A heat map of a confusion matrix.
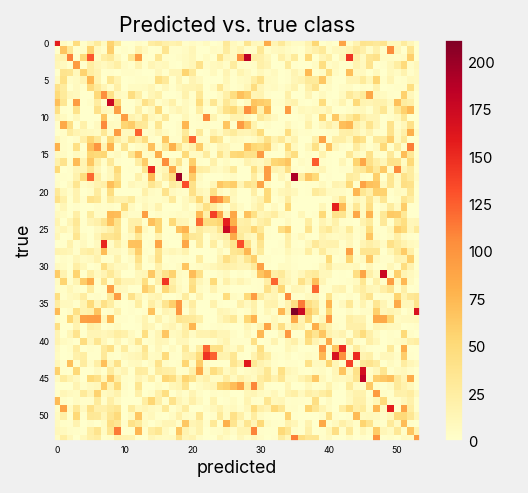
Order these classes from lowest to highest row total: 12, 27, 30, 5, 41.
30, 5, 12, 41, 27
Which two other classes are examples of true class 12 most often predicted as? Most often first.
9, 52
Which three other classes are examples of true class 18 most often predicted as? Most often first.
35, 5, 31
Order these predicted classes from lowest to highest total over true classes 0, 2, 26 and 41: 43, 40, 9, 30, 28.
40, 9, 30, 43, 28
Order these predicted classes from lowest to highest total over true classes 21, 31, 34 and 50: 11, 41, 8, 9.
41, 11, 8, 9
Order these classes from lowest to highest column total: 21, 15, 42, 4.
4, 42, 15, 21
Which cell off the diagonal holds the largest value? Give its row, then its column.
36, 35
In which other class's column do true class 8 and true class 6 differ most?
3
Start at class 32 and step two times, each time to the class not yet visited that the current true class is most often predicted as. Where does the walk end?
38
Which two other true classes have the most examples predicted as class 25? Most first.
24, 51
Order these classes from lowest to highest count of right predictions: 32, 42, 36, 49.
42, 32, 49, 36
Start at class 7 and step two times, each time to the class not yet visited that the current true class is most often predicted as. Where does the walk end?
29
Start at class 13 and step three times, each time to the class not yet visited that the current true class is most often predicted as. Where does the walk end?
45
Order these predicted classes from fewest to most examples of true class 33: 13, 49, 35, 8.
35, 49, 13, 8
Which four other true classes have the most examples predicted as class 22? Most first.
42, 41, 10, 24
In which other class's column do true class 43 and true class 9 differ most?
34
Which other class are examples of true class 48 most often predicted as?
0
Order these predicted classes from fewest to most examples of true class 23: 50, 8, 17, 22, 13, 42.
17, 22, 42, 50, 8, 13
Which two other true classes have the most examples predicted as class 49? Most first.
1, 32
